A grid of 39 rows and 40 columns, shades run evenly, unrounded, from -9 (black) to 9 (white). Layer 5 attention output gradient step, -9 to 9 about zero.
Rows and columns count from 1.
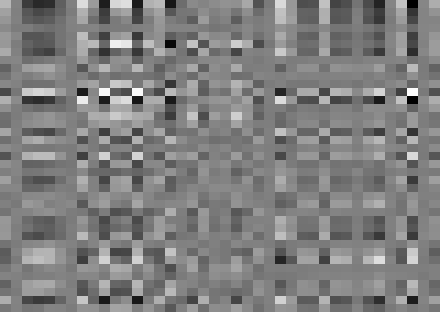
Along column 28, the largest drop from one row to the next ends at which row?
13
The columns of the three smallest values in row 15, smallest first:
16, 19, 24
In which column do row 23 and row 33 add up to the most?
35
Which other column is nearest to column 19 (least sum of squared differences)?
27
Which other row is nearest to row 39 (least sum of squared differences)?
34
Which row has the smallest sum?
38
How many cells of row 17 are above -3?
34
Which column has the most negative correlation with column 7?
2
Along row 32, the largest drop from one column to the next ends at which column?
11
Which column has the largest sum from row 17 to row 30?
26
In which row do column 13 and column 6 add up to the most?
12
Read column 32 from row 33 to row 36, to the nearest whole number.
3 0 0 1
